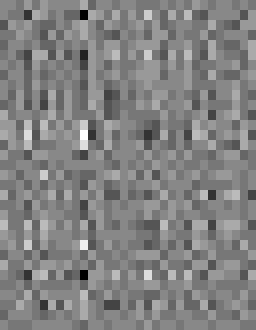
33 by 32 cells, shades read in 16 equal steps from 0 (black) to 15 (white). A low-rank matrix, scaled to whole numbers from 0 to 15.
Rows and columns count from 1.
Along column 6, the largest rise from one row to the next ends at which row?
18
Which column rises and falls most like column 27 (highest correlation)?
32
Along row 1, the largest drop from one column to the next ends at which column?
12
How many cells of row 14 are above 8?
13
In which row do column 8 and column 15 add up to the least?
31
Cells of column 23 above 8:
1
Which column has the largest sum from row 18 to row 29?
6
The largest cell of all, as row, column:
14, 11
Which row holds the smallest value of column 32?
20
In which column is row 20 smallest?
27
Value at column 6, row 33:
8
